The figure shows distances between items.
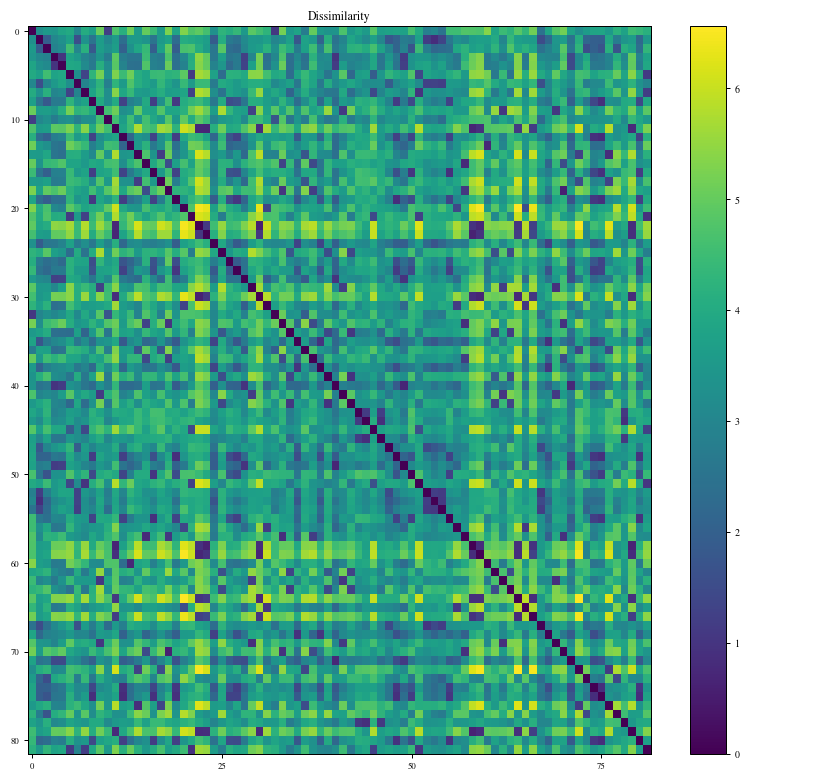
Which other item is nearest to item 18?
70
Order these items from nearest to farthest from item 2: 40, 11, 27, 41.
27, 40, 41, 11
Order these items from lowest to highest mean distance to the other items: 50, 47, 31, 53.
53, 47, 50, 31
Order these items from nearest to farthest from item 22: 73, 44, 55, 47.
73, 44, 47, 55
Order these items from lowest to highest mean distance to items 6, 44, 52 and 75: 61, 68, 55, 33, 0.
68, 55, 0, 33, 61
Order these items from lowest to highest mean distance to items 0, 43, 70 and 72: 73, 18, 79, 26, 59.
18, 26, 73, 79, 59
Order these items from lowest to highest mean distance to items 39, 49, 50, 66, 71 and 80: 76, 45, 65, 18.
65, 76, 45, 18
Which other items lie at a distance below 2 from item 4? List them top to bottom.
3, 28, 40, 49, 71
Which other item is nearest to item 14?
76
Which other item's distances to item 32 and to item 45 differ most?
0
